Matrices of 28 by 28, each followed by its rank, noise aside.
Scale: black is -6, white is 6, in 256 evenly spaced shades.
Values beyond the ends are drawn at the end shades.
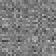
four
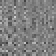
two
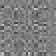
two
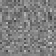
four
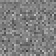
six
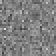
five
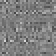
five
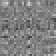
three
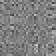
four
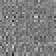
three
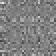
four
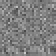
five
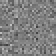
five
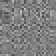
three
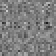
four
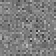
six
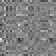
three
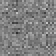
three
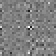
two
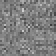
five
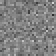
six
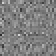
three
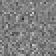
six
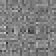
four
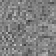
six
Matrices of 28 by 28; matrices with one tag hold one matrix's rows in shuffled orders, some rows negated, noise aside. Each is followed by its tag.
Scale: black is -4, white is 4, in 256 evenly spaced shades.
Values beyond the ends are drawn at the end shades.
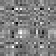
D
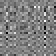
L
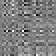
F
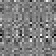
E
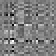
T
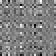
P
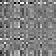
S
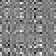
P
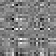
D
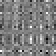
E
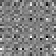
E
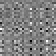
E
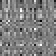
P
